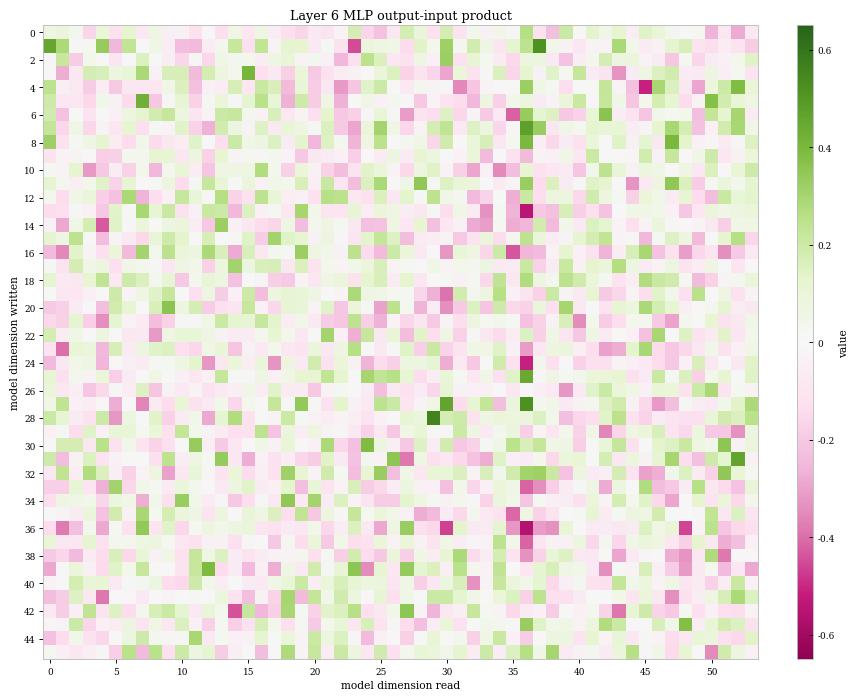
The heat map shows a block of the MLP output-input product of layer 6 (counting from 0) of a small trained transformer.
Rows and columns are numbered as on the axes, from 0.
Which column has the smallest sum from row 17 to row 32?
40
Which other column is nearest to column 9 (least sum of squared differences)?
26
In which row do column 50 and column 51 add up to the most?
5
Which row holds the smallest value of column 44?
11
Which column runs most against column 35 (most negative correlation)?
9
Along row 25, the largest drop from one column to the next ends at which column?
37
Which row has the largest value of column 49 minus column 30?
19
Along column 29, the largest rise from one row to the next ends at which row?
28
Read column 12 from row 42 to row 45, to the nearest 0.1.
0.1 -0.2 -0.1 0.1
